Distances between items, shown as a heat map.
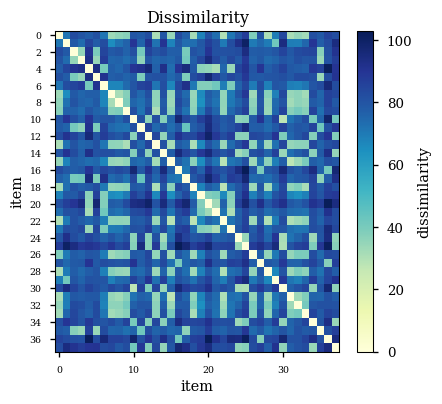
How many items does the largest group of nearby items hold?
13
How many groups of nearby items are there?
6
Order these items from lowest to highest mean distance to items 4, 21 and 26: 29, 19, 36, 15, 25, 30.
19, 15, 29, 30, 25, 36
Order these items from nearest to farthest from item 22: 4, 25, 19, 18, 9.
18, 9, 19, 4, 25
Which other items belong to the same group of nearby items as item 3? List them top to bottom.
2, 5, 11, 17, 35
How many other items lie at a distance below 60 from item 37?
7
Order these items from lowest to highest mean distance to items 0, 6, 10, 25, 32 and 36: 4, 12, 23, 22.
22, 12, 23, 4
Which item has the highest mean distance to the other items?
36
